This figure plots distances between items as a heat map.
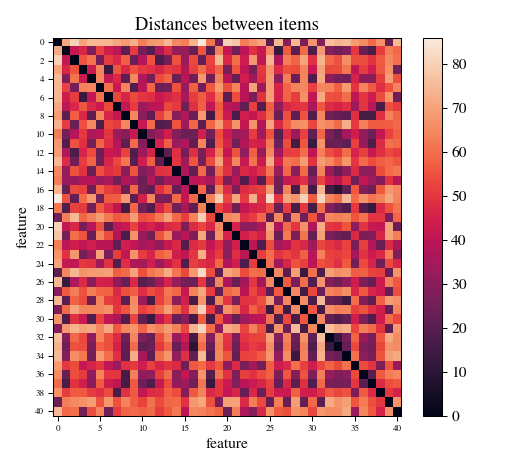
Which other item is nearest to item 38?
7
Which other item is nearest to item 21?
8
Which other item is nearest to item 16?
33
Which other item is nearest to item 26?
1
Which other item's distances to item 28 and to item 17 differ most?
34
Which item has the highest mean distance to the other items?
0
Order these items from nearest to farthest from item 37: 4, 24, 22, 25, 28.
28, 4, 22, 24, 25
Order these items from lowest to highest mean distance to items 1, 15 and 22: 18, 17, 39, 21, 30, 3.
30, 18, 21, 3, 17, 39
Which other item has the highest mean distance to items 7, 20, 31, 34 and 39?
17
